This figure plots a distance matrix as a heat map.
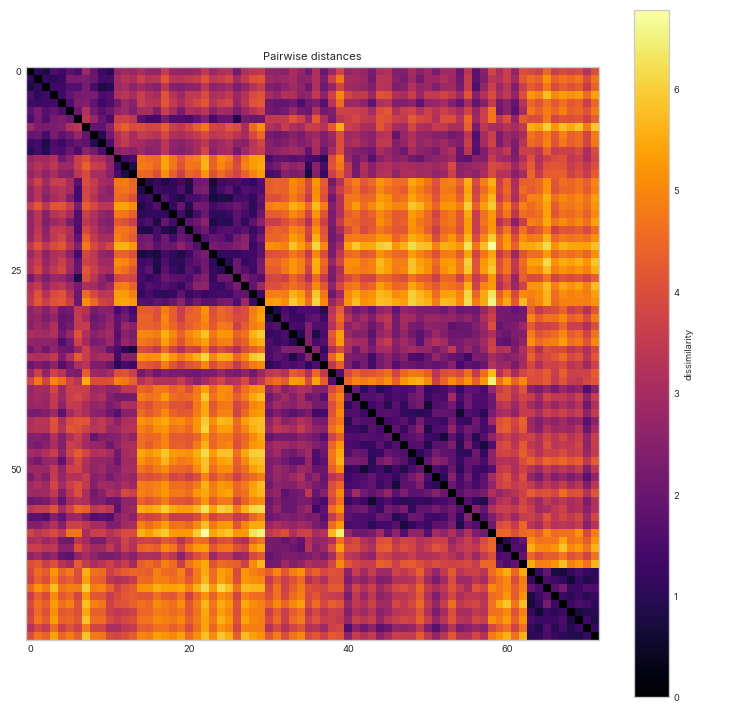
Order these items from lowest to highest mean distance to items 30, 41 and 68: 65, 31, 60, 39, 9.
31, 65, 9, 60, 39
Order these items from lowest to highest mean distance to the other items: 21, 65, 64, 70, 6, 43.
43, 6, 70, 64, 21, 65
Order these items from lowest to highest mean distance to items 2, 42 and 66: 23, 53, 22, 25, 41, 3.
41, 53, 3, 23, 25, 22
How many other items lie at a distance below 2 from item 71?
8
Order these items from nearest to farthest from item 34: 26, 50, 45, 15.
50, 45, 26, 15
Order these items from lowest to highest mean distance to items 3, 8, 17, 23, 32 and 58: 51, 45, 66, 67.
51, 45, 66, 67
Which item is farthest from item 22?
58
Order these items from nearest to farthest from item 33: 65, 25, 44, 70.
44, 70, 65, 25
